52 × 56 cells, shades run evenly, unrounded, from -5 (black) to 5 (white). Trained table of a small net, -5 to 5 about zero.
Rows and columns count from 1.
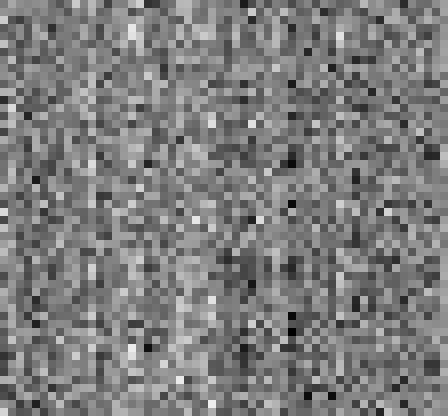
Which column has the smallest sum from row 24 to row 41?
37
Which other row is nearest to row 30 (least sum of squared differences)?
25
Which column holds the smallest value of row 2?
41
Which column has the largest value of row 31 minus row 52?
48
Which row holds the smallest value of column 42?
50
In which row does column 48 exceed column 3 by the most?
51
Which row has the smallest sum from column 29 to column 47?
35
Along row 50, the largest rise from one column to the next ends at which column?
40
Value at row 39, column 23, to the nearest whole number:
3
